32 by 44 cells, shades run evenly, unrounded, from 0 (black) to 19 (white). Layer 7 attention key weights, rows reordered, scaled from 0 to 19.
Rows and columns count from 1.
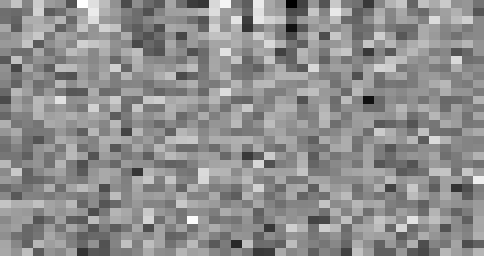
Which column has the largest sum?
20
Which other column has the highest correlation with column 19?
44
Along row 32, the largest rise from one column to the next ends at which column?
33
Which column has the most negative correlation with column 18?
21
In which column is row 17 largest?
35
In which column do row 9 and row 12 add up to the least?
19
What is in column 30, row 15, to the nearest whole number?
14
